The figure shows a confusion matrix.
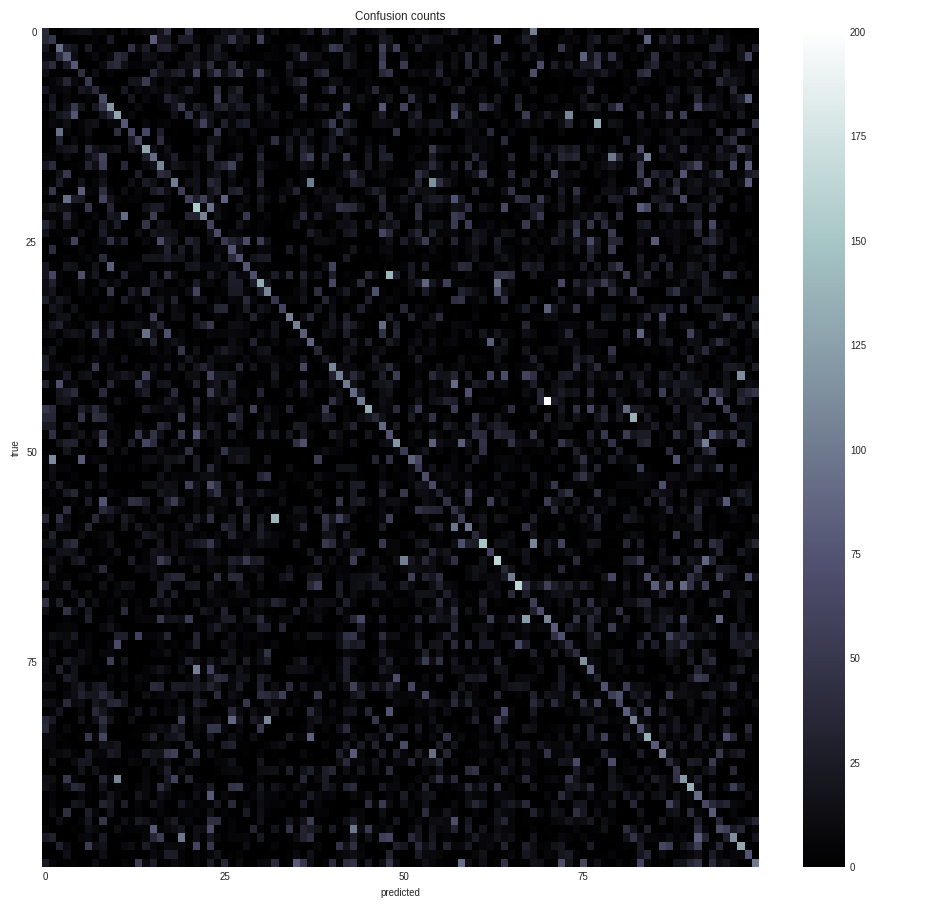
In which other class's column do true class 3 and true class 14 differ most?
75
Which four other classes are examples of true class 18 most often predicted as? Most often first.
54, 37, 98, 84
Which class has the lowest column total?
33
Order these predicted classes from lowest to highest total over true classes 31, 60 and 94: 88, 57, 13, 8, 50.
50, 13, 8, 57, 88
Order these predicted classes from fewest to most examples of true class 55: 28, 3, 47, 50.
28, 3, 47, 50
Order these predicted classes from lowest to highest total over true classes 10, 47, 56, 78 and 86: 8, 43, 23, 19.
19, 23, 8, 43
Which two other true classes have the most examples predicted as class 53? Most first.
30, 79
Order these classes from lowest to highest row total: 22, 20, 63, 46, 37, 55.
37, 55, 22, 46, 20, 63
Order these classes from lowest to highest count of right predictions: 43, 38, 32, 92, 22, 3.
38, 32, 92, 3, 43, 22
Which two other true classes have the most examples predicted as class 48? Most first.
29, 81
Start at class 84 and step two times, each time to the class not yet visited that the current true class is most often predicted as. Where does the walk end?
62
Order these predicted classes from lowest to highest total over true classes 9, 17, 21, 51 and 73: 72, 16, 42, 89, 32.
32, 72, 16, 89, 42
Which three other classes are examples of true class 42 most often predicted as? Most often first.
57, 2, 13
